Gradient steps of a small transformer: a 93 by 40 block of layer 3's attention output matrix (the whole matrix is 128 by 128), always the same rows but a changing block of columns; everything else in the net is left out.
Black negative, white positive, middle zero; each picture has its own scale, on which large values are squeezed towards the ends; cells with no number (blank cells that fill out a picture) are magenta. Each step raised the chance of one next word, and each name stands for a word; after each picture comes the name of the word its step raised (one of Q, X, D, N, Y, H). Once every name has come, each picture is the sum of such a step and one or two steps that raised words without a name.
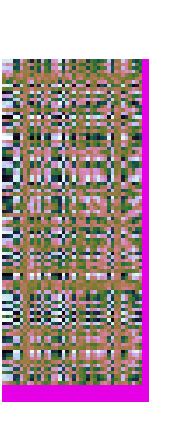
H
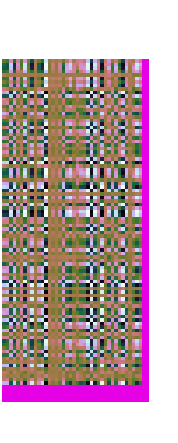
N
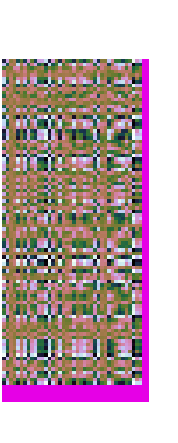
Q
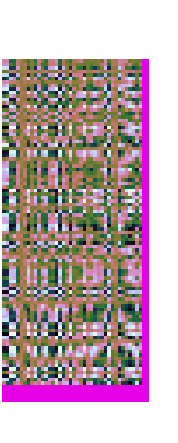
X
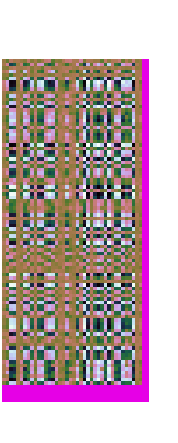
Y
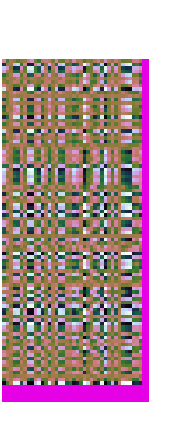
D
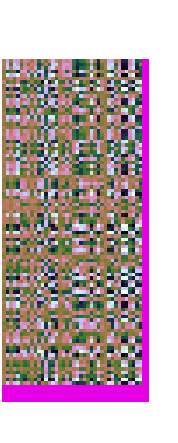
Y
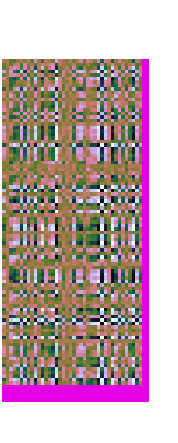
X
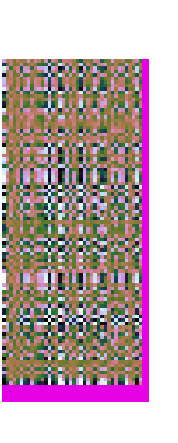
D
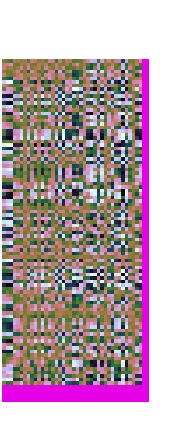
Y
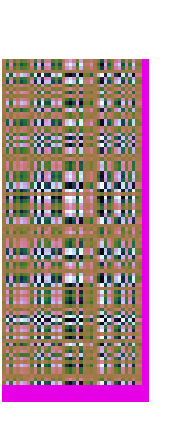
N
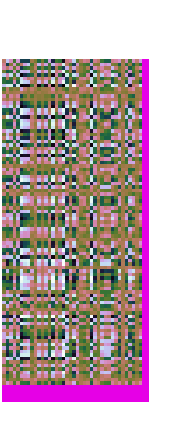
Q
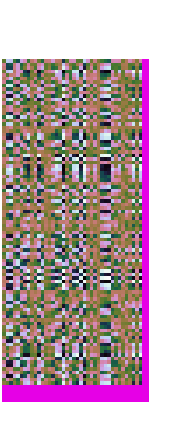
Q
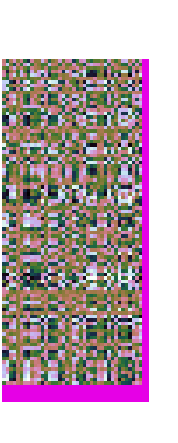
Y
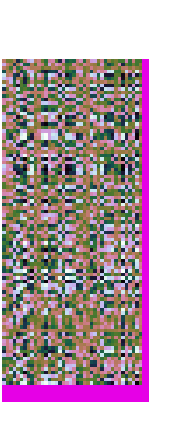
Q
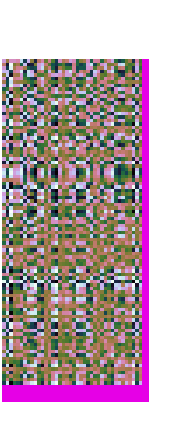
N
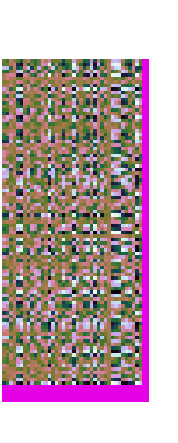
D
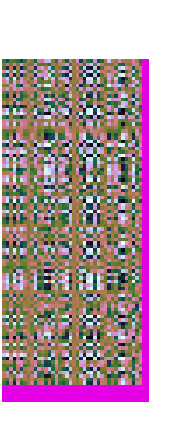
Q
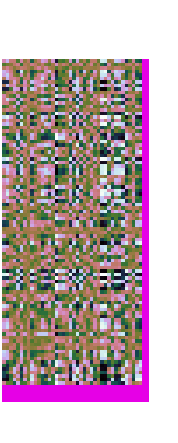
Y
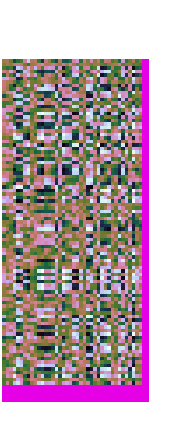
X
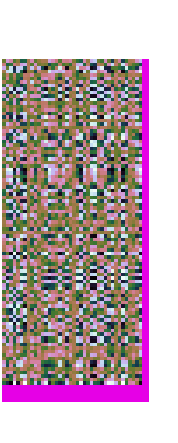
D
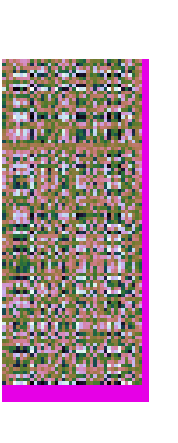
D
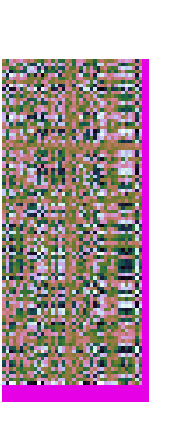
D
